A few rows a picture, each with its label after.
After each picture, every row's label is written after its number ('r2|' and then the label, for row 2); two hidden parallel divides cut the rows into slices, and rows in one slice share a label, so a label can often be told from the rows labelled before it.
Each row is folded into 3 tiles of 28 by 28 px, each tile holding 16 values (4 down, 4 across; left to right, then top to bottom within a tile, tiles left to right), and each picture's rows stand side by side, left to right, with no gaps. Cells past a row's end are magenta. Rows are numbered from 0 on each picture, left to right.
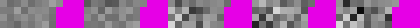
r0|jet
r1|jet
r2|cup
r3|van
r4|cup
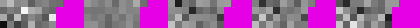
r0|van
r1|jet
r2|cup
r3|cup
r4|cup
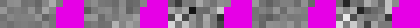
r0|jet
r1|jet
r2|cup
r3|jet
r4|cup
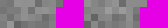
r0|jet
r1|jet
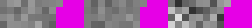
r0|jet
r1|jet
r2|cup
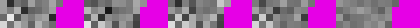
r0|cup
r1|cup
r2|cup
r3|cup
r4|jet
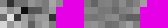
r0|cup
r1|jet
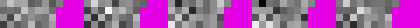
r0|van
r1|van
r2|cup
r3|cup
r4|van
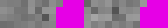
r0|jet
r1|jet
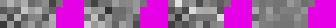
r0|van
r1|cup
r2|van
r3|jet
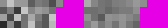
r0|van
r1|jet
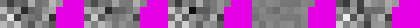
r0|cup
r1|cup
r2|cup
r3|jet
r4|cup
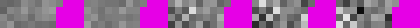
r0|jet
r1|jet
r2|van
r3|van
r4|cup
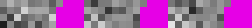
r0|van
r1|cup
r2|cup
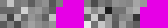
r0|van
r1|cup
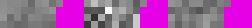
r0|jet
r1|van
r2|jet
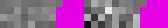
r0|jet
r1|van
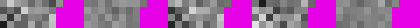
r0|van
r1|jet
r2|van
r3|cup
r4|jet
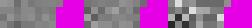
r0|jet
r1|jet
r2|van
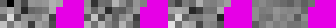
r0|cup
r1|cup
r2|cup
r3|jet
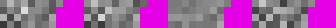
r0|van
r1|van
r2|jet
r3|van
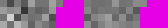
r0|cup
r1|jet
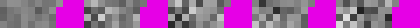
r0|jet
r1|van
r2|van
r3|cup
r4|cup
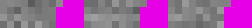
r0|jet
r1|jet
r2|jet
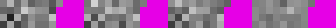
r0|van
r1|van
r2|van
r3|jet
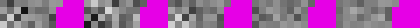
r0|cup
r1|van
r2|cup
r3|jet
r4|jet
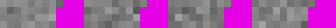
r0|jet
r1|jet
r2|jet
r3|jet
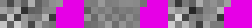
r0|cup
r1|jet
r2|cup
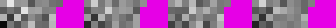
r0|van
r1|van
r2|van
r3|van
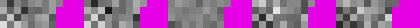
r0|cup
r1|cup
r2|jet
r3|van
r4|van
